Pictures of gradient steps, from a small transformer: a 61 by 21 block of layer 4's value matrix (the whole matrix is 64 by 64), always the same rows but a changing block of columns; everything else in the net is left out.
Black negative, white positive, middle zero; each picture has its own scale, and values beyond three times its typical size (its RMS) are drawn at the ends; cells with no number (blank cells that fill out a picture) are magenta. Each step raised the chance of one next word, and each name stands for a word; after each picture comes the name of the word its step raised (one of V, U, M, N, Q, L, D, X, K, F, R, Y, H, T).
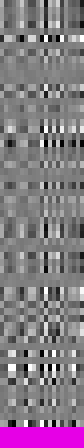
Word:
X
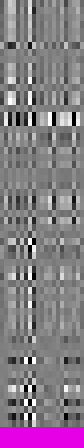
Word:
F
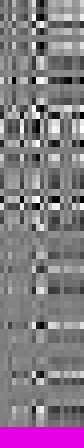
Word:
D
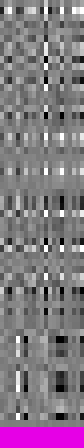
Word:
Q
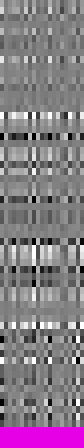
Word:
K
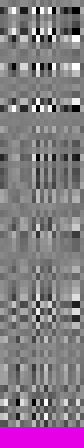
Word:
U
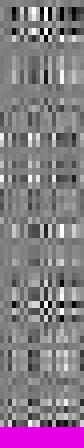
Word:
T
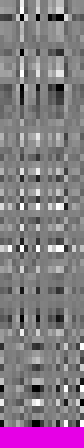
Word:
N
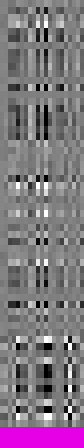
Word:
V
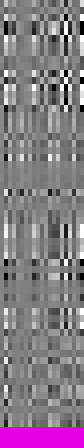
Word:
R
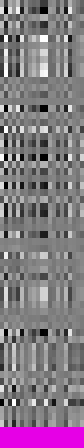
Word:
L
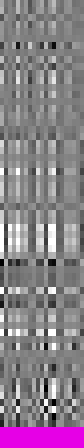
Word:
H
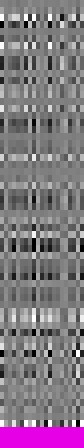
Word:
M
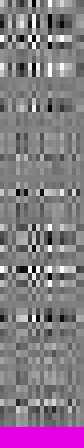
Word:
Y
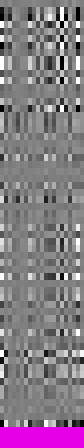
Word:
M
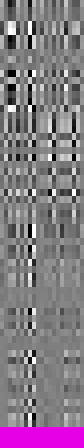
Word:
R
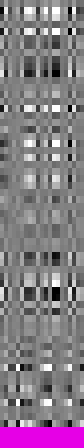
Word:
T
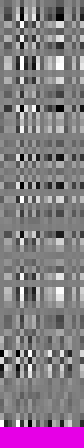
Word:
M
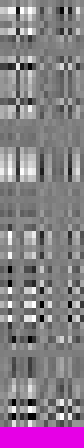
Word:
U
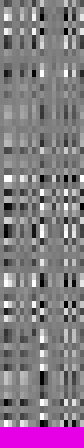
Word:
T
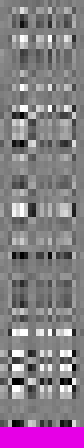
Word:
X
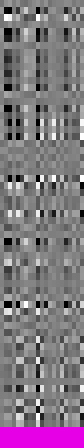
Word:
V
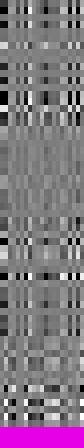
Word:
F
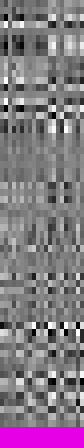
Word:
D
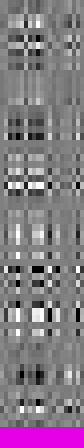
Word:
Y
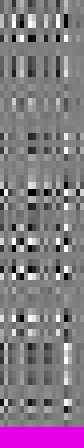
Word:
Y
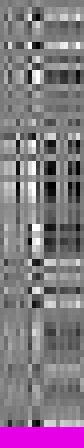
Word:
H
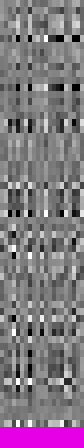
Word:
X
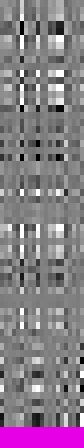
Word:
R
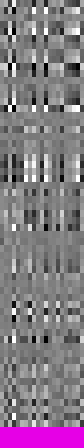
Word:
U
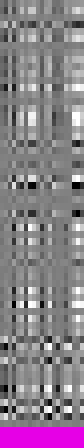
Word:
V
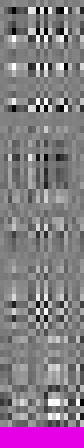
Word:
U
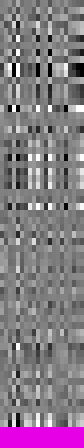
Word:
L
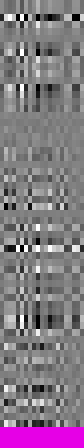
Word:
N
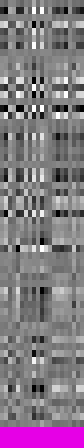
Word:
Q
